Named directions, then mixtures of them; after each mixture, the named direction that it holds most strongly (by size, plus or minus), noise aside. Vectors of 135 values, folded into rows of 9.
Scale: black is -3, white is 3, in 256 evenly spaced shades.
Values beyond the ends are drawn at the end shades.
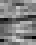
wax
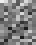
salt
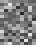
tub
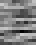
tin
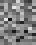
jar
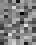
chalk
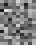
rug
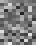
tub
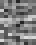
wax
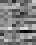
tin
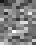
salt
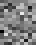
tub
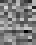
jar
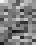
salt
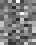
chalk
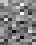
salt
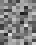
chalk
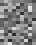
tub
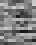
tin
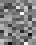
tub
